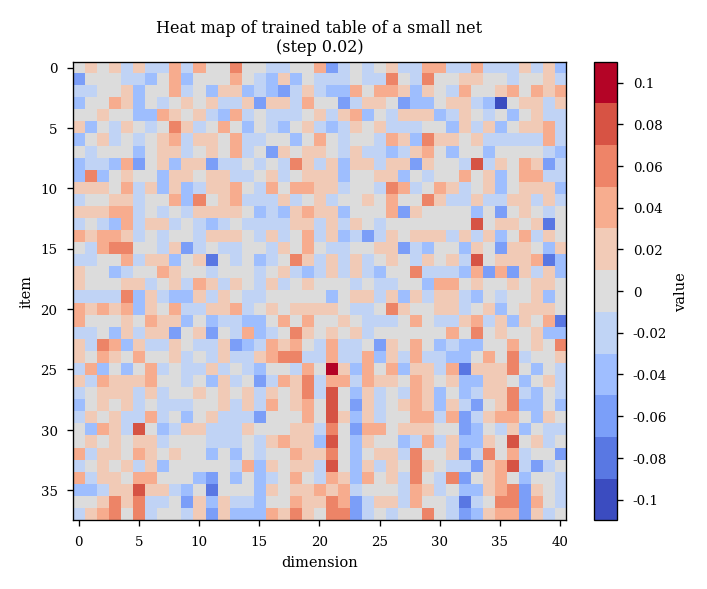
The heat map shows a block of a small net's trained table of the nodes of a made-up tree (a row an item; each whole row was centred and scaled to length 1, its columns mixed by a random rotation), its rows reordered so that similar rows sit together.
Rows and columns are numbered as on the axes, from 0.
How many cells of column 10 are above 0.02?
3
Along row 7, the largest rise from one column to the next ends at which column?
17
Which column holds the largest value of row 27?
21
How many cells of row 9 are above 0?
16
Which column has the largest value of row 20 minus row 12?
27
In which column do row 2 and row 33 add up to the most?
36
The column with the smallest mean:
15
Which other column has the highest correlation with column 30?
13
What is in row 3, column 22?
-0.06
